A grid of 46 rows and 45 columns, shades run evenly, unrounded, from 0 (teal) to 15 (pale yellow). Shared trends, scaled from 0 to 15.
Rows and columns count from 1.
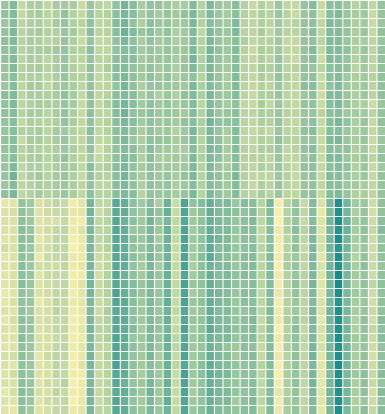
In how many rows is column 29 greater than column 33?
22
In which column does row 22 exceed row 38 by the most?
40
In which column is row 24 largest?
33
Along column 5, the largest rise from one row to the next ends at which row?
23
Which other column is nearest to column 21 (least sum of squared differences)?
7
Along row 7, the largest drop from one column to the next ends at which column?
39
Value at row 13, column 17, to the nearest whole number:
9
